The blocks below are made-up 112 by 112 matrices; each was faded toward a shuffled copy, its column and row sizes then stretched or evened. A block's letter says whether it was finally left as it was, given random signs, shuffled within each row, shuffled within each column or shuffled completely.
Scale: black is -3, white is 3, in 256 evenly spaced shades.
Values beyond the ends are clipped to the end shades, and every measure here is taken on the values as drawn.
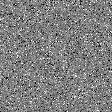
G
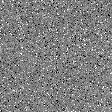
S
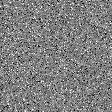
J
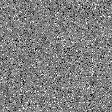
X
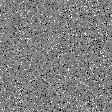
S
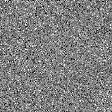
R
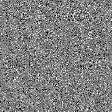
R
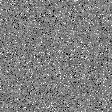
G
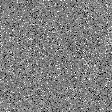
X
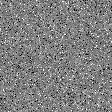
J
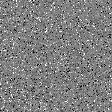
S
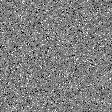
J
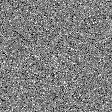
J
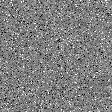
J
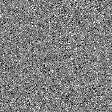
X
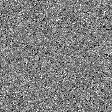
G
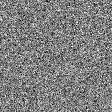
J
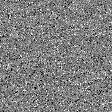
G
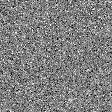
J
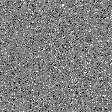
S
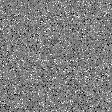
G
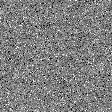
J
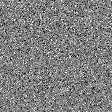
G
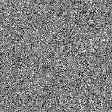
R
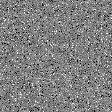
S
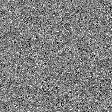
S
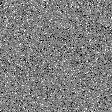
G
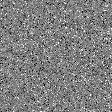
S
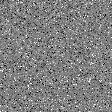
G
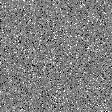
S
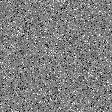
J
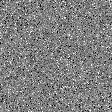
J
